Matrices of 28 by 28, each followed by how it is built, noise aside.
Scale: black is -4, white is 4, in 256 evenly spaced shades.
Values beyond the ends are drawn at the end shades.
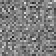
low rank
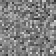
repeating rows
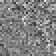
upper triangular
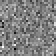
uneven columns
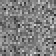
repeating rows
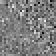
upper triangular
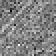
Hankel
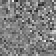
upper triangular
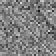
Toeplitz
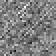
Hankel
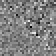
upper triangular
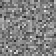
noise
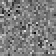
block diagonal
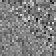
upper triangular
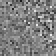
upper triangular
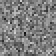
noise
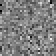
uneven columns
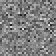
low rank
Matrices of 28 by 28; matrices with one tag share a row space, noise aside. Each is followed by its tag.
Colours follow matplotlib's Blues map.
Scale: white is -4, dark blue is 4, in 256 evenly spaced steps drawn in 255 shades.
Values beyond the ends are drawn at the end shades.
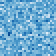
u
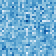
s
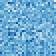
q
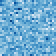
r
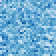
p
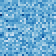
q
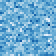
r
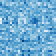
p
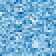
r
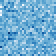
q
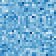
s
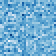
q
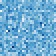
q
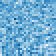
r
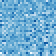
s
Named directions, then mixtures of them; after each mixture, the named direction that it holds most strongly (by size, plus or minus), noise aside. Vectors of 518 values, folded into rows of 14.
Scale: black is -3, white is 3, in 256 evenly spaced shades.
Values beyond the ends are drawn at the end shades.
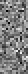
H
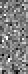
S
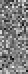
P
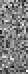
P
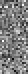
P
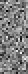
H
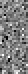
S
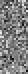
P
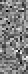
H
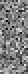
H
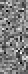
H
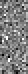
S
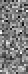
P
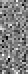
S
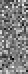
P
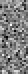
S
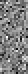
H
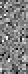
S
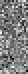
P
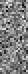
H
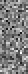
H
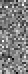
P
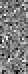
S
